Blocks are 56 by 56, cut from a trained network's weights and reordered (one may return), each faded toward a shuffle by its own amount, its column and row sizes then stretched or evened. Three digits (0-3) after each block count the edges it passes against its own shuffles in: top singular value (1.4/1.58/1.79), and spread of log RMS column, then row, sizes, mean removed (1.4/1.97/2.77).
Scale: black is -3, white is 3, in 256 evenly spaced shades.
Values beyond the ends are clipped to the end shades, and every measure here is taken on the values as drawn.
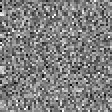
3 0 0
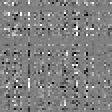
1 3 3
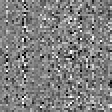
1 3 1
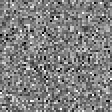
2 0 1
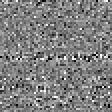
0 0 2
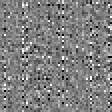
3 3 1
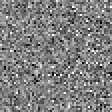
1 1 1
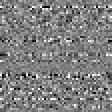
3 0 3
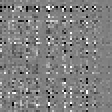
2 3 3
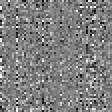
1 3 1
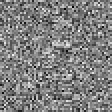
3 0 0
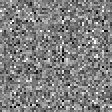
3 1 1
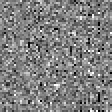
0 2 1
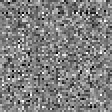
1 2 1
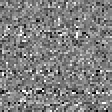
0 1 2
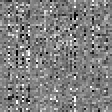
0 3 2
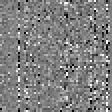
2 3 0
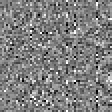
3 2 1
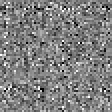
0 1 2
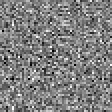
2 0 1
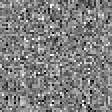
2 1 0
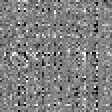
3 3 2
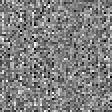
2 2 0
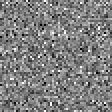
0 1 1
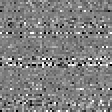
3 0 3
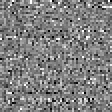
1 0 2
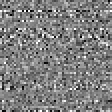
3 0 3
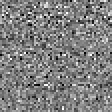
1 0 2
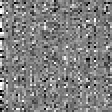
1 3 1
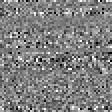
1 0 3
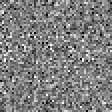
0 1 1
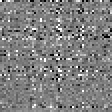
0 2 3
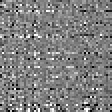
2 2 3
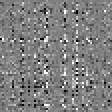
1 3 2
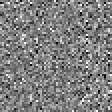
2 2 0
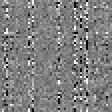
1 3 1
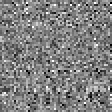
3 1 1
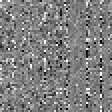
1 3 0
